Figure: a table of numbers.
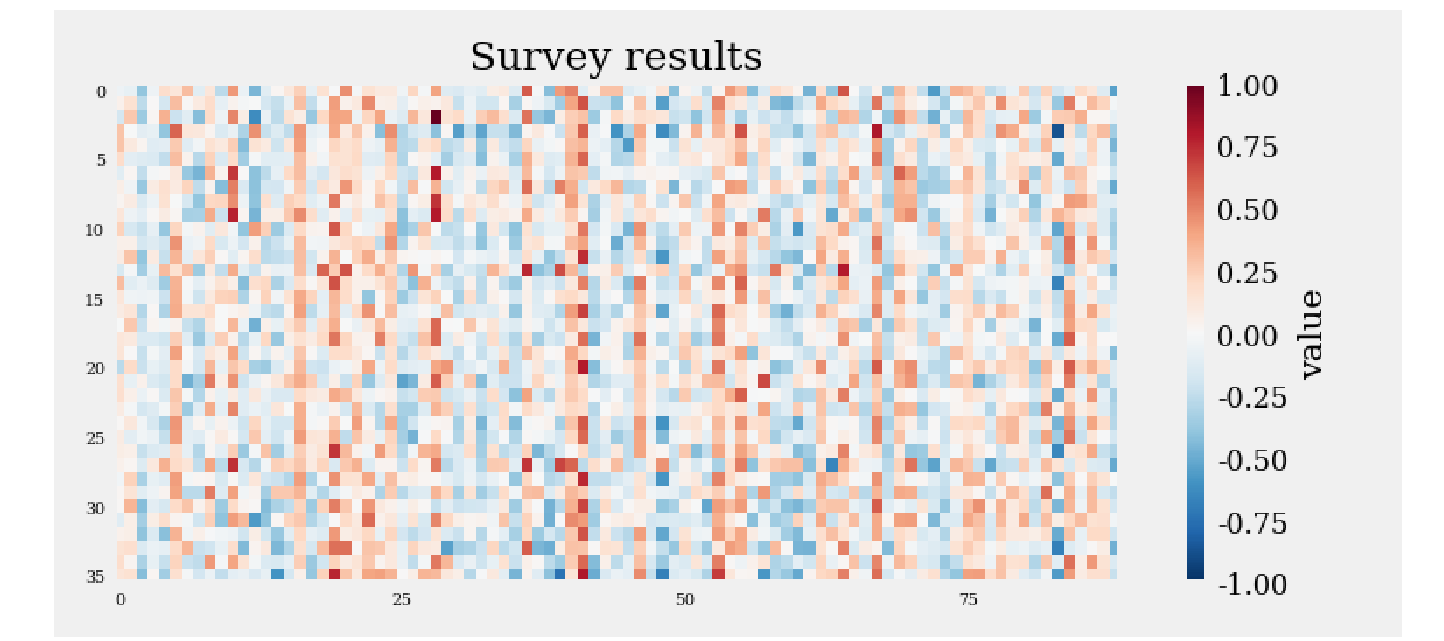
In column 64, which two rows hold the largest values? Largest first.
13, 0
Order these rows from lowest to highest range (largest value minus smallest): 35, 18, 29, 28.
29, 18, 28, 35
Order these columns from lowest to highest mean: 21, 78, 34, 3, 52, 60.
60, 52, 3, 34, 78, 21
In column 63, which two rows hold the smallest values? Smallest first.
27, 9
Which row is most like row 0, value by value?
7
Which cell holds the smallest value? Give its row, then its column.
3, 83
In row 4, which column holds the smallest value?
45
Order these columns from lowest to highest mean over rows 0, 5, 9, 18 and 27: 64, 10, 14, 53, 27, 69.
14, 27, 53, 69, 64, 10
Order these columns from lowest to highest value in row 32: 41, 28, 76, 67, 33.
33, 28, 76, 67, 41
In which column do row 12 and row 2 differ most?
28
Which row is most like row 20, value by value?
34
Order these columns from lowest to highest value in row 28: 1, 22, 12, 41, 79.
79, 12, 1, 22, 41
